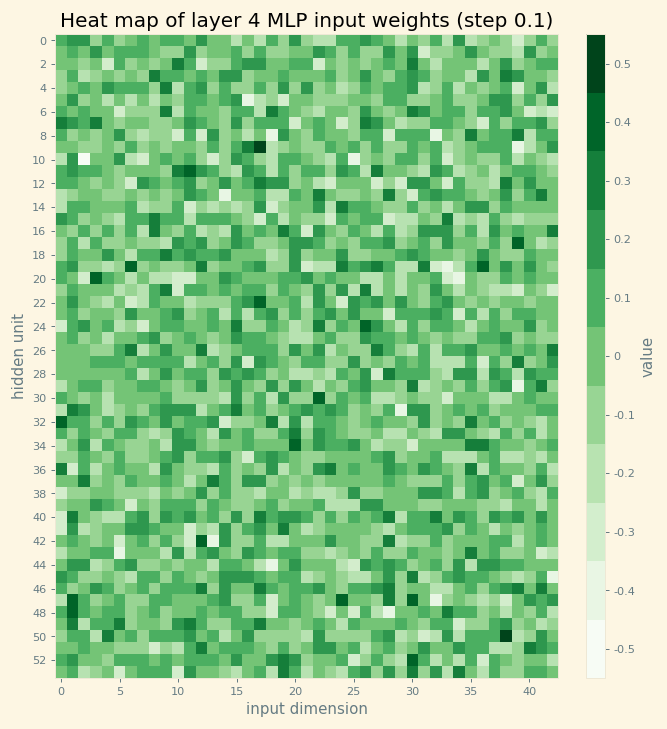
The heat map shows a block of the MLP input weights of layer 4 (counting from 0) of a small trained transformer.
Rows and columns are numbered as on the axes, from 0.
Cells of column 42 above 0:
13
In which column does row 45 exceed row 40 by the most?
0
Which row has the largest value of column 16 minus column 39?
9
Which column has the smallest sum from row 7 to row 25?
34
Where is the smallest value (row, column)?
10, 2
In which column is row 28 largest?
28
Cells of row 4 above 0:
19
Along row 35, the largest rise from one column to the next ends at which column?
17
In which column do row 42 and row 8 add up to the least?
18
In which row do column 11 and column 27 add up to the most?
11
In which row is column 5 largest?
49
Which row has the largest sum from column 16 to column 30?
46
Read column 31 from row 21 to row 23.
-0.1 -0.1 0.1
